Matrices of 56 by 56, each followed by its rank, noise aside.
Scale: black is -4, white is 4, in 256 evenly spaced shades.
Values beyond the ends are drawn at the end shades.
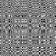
two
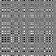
one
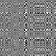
two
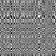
two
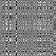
two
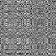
four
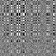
one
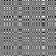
one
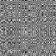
four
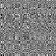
four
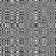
two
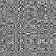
four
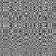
three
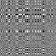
one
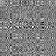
four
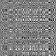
two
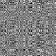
four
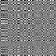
one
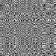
four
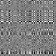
one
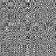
four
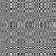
two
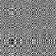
two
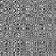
four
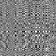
three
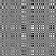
one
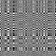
one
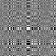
one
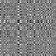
two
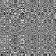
four
